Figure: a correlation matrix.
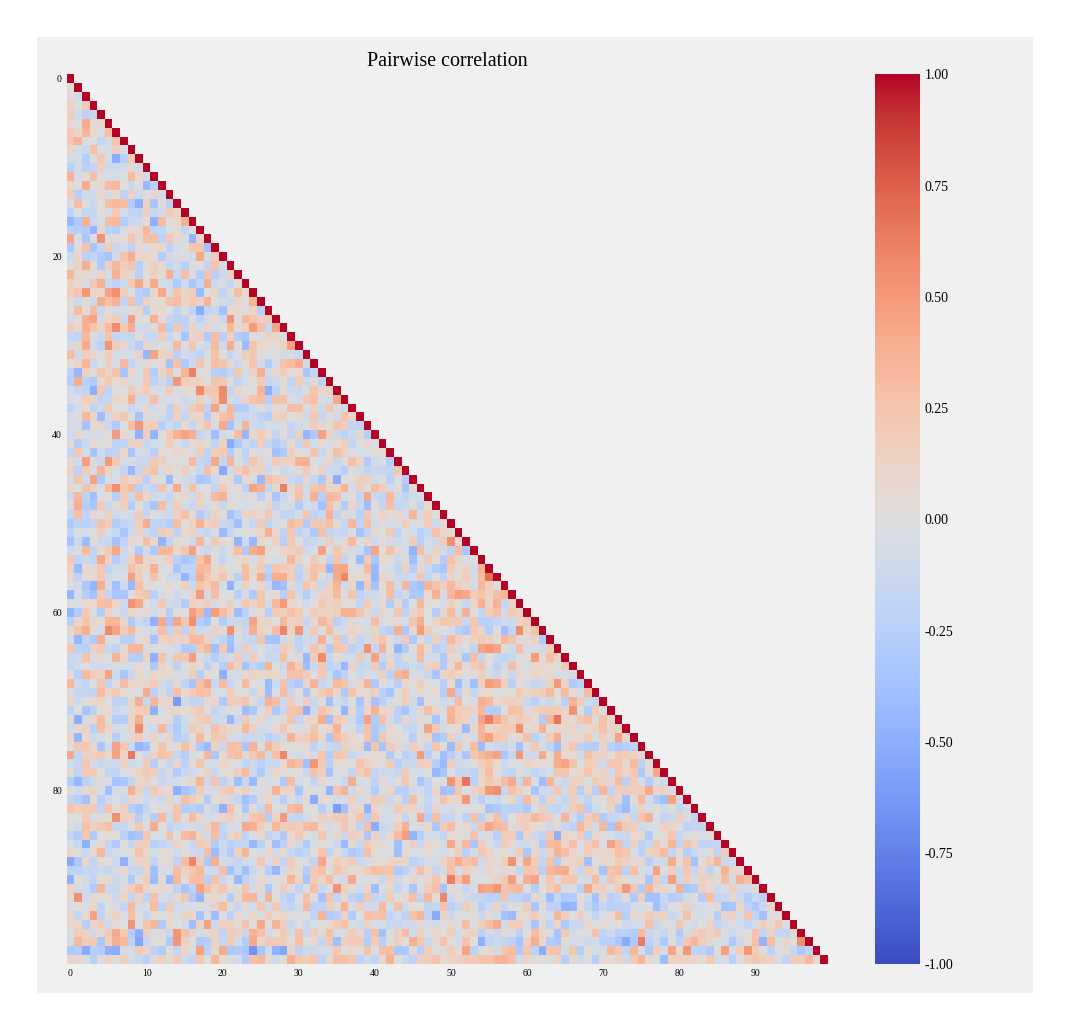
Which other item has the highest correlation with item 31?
11
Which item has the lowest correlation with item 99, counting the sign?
78
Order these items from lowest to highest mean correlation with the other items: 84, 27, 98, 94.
98, 94, 27, 84
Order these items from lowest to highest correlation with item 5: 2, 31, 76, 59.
76, 31, 59, 2
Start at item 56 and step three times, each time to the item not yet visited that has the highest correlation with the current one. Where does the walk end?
64
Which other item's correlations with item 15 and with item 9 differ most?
40
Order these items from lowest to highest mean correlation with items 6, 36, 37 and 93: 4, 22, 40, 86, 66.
86, 66, 4, 22, 40
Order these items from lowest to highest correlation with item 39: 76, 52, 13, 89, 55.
13, 76, 52, 89, 55
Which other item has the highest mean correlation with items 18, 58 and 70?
54
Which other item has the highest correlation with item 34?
14
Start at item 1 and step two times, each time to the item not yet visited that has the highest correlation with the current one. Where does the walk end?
49
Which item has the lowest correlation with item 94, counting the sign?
48
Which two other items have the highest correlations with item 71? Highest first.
66, 86
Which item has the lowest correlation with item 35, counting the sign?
82
